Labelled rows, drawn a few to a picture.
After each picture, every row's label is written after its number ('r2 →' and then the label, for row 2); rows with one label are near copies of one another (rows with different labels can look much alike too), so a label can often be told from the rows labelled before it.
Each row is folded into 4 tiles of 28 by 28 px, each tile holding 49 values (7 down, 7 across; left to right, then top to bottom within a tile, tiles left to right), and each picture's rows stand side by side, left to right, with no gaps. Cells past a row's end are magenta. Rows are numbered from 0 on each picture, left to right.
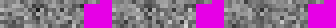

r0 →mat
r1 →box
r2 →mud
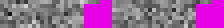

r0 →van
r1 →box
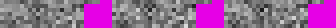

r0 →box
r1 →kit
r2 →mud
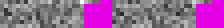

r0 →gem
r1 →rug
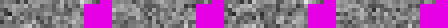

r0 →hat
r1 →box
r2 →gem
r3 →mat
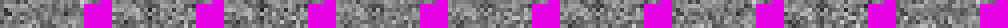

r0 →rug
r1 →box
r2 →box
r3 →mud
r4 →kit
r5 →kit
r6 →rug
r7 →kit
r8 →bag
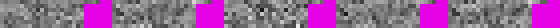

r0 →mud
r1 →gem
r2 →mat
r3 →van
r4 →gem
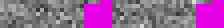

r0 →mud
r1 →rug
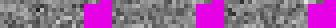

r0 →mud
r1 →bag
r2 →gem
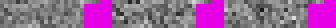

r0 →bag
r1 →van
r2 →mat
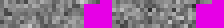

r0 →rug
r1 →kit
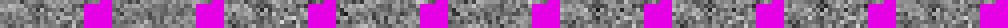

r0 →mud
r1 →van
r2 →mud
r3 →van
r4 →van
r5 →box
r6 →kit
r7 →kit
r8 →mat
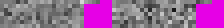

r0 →gem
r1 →box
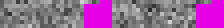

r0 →rug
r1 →mud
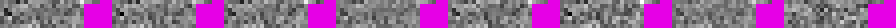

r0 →bag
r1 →van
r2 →gem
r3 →bag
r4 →gem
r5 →hat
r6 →bag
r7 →mud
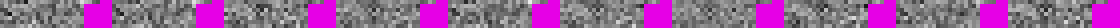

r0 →van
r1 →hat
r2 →mat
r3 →kit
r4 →gem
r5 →kit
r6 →box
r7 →kit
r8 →rug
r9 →mud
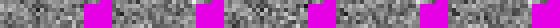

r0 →mud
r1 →rug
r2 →kit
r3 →hat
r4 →gem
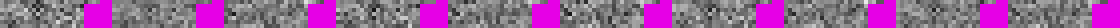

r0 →kit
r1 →box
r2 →hat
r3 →mat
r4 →van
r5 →van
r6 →mud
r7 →hat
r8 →mud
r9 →rug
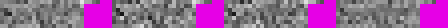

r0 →gem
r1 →hat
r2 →van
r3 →bag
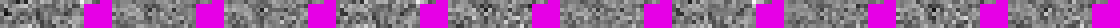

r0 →gem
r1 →mat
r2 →mud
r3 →gem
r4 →kit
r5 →kit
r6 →gem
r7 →box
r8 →mat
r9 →mat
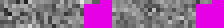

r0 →van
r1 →mud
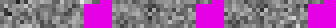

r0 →gem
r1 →mud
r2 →kit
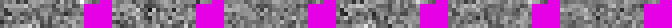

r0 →rug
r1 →mat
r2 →mud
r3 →van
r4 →gem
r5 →box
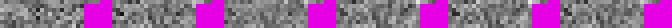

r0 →box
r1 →van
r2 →rug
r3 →gem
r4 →gem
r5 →van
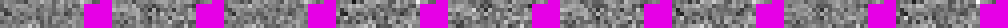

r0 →rug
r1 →mud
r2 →rug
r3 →bag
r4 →kit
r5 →box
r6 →bag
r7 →mat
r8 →bag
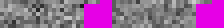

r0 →kit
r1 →rug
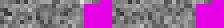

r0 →gem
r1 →bag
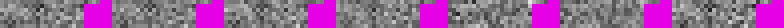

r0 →kit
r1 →kit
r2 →box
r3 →mud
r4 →hat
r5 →rug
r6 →kit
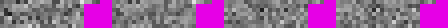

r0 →bag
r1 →gem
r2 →mat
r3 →mud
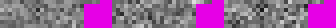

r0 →box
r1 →hat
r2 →kit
